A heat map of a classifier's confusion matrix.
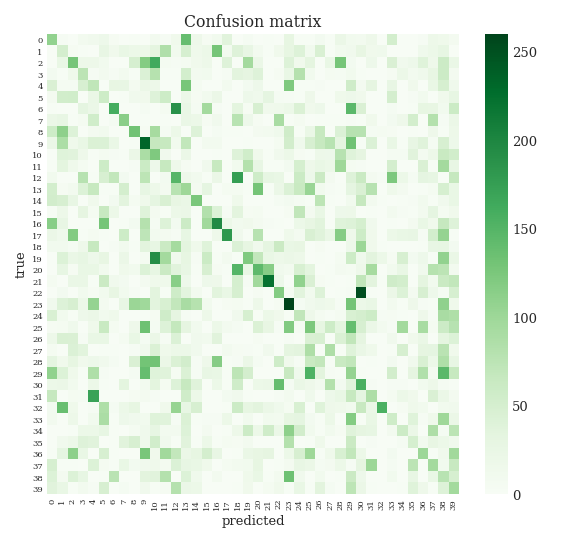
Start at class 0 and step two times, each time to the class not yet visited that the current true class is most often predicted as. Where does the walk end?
20
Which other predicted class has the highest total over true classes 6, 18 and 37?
12
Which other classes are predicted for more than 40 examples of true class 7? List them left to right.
4, 18, 22, 35, 37
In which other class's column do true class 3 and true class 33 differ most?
29
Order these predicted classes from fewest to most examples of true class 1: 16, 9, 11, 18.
9, 18, 11, 16
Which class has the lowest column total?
32
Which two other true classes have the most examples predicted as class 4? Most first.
31, 23
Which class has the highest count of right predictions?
23
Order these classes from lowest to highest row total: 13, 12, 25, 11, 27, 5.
5, 27, 11, 13, 12, 25
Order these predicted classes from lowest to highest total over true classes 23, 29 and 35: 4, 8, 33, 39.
33, 39, 8, 4
